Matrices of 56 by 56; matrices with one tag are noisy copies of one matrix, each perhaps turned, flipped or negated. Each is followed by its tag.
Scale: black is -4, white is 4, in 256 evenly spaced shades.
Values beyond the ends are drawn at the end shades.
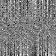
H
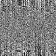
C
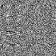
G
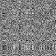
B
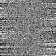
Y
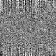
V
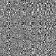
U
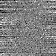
Y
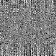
V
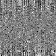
C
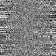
C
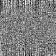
V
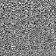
U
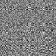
U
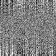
Y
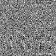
G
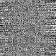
V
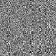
U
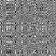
B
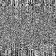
C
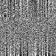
H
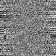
C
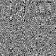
G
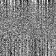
H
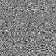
U
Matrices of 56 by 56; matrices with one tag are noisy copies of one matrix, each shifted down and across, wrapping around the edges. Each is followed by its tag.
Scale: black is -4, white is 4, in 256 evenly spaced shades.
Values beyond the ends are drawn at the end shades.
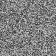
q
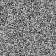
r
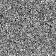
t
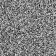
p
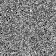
p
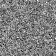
r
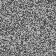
q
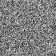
p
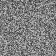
q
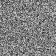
q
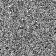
p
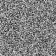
p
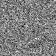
q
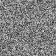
t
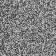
p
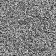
q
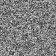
r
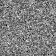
t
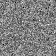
r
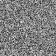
t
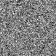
t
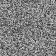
q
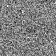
q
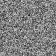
r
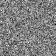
t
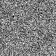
t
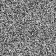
t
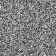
p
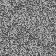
t
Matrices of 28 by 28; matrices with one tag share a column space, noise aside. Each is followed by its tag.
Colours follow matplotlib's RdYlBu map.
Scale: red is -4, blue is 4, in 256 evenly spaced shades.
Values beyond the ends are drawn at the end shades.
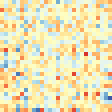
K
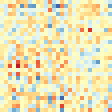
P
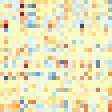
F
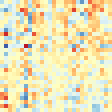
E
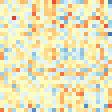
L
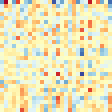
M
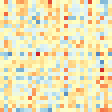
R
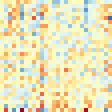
L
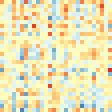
L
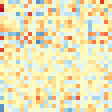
E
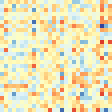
K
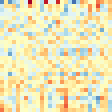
M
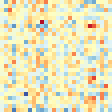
K
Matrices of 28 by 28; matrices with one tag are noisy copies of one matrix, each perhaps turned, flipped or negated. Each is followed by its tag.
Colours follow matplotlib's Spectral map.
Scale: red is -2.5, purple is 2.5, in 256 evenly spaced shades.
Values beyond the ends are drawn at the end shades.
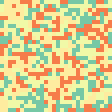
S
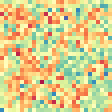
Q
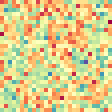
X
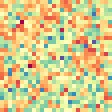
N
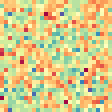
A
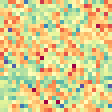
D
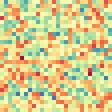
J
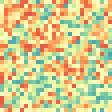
Q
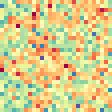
A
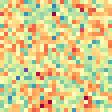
D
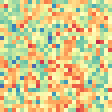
X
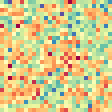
N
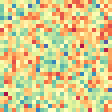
N
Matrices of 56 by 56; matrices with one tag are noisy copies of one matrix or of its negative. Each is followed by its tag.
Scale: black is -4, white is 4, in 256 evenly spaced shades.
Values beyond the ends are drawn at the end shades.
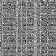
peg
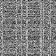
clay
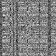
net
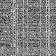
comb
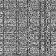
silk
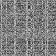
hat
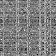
silk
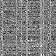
clay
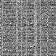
peg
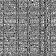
silk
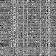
comb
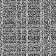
clay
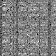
net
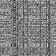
comb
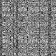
net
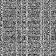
clay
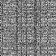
peg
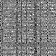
peg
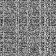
silk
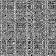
hat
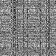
comb
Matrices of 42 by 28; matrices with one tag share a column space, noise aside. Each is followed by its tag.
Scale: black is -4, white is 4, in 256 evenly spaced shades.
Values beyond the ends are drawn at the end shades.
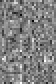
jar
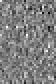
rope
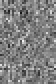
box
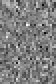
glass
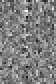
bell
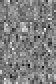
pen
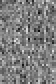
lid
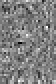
rope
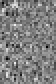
glass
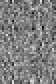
rope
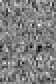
glass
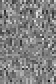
box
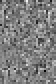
box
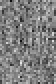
lid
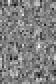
glass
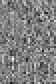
jar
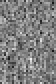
jar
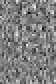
rope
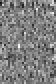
glass
